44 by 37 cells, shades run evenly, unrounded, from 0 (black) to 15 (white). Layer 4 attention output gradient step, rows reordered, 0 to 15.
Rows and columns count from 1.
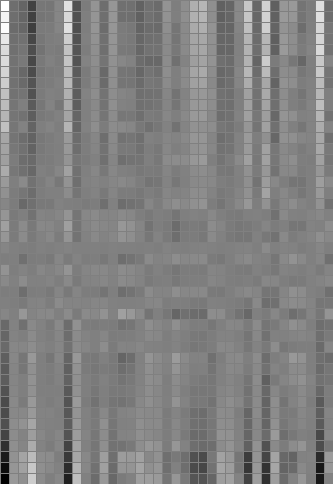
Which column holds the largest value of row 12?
1
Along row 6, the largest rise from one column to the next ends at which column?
30
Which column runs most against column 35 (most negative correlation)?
27
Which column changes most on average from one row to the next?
14
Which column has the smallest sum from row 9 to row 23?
4
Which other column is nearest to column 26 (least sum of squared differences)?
2
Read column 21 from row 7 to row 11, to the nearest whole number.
8 8 8 8 8
